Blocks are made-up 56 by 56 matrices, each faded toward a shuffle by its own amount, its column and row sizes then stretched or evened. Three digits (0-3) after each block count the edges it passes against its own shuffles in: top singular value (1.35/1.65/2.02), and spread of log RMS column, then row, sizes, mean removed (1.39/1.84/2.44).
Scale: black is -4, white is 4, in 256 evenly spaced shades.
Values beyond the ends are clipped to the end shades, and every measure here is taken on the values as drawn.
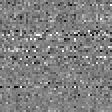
2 0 3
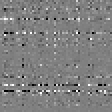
3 2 3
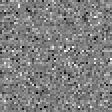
1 0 2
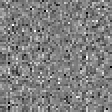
3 2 0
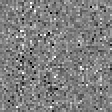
0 2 0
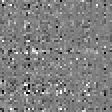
0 3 3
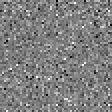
2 1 1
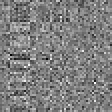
3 2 1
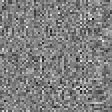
3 1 1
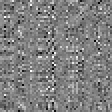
3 3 0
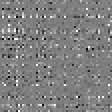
3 3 3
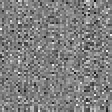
3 2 0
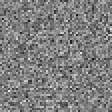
2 0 1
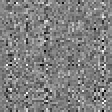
3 3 1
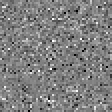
1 0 2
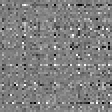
2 2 3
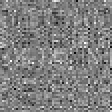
3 2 2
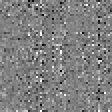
0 3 1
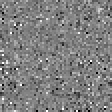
0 2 1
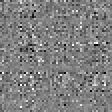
2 2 3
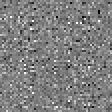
2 2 1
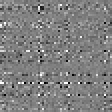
3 2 3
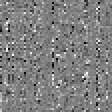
2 3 0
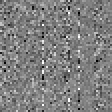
2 3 1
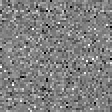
2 0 0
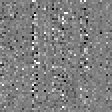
2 3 1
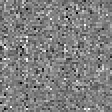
0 2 1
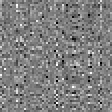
3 3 0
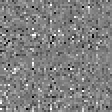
1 2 2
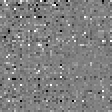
0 2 2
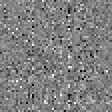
2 2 1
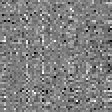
3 2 1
